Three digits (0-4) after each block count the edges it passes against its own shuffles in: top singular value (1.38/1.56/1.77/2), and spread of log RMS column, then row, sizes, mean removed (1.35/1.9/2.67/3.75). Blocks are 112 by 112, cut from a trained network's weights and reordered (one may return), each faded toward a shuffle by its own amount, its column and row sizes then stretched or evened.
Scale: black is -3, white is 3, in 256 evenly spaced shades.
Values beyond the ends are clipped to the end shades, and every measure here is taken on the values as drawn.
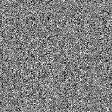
1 2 0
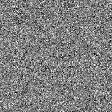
2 1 0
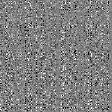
1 4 3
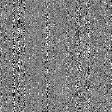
0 4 0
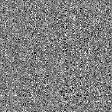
1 3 1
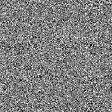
2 1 2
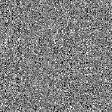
1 3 1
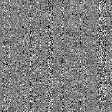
3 4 1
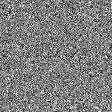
0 2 2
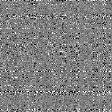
2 3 4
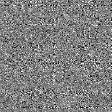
2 2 3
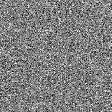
3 1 0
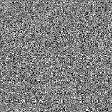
3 1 3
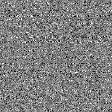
0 0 3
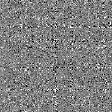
1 3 3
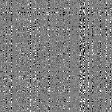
2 4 3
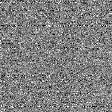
2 0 3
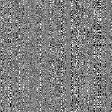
4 4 0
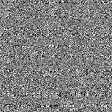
2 0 3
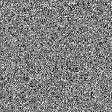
1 0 2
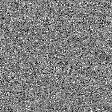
0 0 2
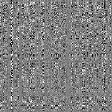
4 4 3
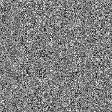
0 2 0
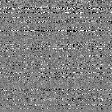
2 2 4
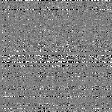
1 2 4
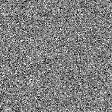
1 1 1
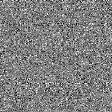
0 1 3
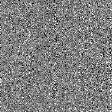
0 3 1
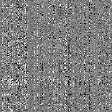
1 4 3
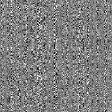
3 4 0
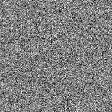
1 1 0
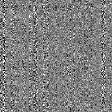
3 4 0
